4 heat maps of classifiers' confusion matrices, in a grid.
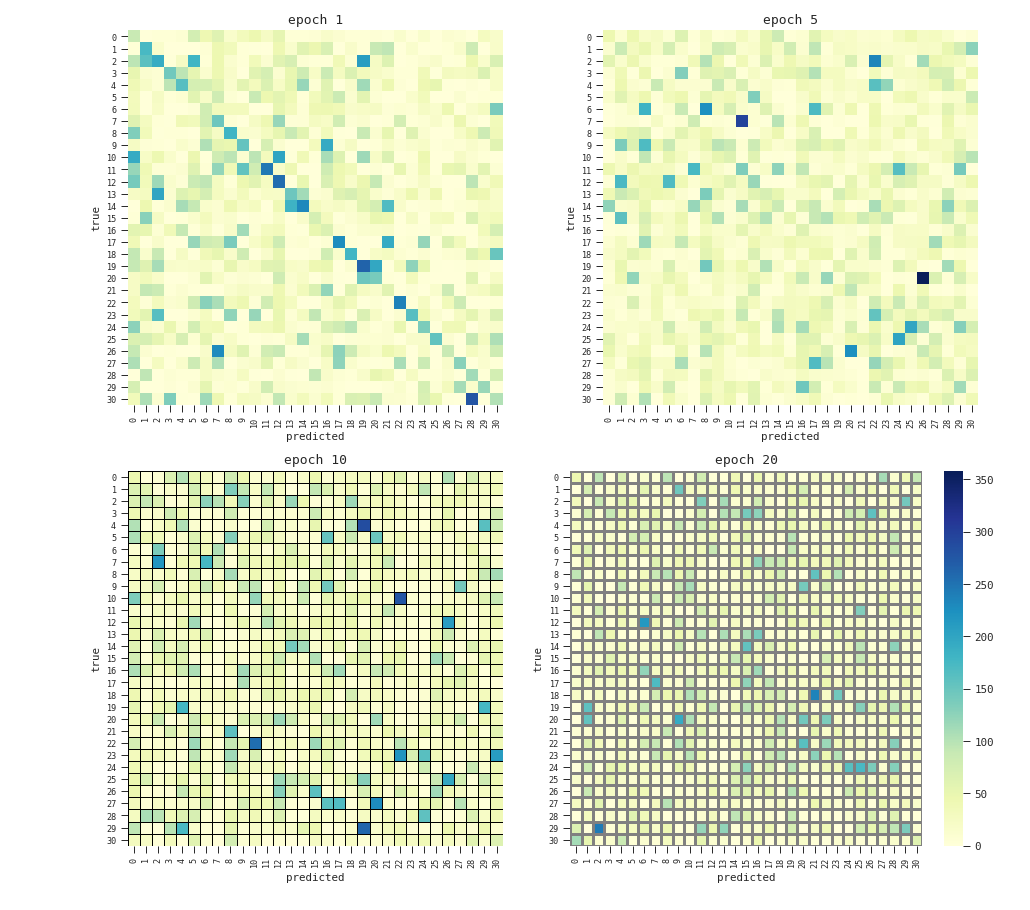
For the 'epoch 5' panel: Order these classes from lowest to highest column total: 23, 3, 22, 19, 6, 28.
19, 23, 6, 28, 3, 22
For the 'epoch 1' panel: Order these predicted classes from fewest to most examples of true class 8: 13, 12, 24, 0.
24, 12, 13, 0
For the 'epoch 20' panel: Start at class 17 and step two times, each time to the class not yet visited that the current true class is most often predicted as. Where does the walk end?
16
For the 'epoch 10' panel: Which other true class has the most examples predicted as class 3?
29
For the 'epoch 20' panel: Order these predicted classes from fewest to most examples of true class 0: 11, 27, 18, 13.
13, 18, 11, 27
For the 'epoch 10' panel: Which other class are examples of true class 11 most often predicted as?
21
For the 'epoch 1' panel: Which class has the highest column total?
0
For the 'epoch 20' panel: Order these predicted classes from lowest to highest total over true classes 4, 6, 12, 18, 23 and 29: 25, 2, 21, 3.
3, 25, 2, 21
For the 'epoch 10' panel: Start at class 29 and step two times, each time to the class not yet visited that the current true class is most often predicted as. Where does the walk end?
4
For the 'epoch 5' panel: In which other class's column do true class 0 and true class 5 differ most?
12
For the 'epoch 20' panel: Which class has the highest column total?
15
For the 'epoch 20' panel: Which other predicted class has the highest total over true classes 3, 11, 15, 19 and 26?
25
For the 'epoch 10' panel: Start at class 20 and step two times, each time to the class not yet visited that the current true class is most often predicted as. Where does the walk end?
26
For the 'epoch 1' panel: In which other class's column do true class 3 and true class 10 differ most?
12
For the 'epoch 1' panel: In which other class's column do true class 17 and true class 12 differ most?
21
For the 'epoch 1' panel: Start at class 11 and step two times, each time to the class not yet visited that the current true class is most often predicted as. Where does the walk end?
16
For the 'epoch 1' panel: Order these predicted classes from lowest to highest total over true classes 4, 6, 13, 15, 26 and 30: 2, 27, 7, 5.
27, 5, 2, 7
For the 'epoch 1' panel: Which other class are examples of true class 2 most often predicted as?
19
